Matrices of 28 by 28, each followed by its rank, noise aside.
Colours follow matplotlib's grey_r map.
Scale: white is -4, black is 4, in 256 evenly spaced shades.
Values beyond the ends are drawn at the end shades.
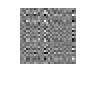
two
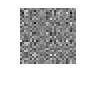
three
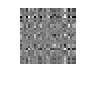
two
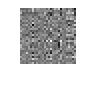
four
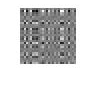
one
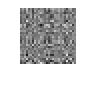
three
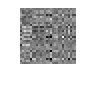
three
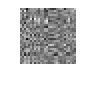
four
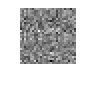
six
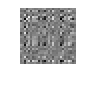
two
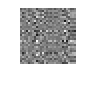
three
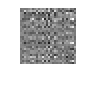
three
